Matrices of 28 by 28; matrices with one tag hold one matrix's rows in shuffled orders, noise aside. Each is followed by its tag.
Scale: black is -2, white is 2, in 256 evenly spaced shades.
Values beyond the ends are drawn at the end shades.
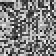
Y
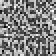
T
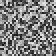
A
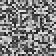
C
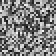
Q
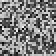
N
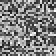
N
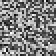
N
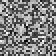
A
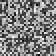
Q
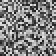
A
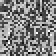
T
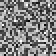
A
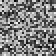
N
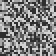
T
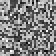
Y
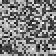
N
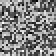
N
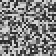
N
